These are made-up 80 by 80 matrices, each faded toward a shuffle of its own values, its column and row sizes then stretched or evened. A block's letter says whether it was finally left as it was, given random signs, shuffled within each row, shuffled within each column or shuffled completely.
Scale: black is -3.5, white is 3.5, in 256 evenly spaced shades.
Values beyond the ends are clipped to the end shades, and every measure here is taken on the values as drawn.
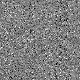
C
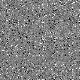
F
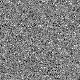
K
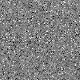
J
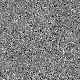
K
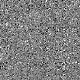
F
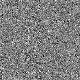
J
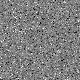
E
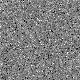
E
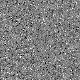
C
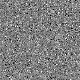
J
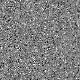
C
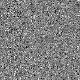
J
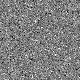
E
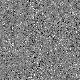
C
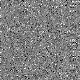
F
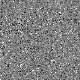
J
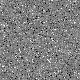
E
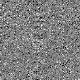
F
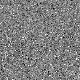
K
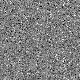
C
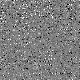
J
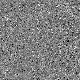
C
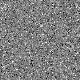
C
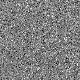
C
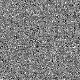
J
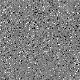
F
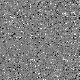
F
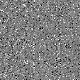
F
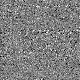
K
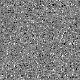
J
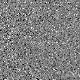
F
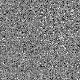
F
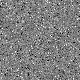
E
